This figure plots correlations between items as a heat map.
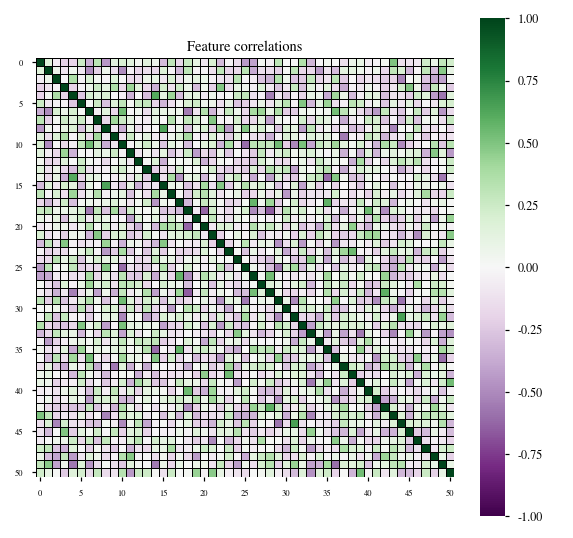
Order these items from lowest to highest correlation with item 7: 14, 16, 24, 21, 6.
6, 14, 24, 16, 21
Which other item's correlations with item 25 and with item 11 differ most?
48
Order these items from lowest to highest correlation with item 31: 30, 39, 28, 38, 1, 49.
28, 30, 39, 38, 1, 49
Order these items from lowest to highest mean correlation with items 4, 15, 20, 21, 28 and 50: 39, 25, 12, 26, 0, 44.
44, 12, 0, 25, 39, 26
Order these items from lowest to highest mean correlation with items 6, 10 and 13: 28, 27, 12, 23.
12, 23, 27, 28
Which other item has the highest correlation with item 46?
36
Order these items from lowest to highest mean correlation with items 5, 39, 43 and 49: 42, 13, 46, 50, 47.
46, 42, 13, 47, 50
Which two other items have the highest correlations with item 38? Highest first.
23, 20
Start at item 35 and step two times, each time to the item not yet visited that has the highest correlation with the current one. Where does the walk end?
26
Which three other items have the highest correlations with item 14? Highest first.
4, 36, 16
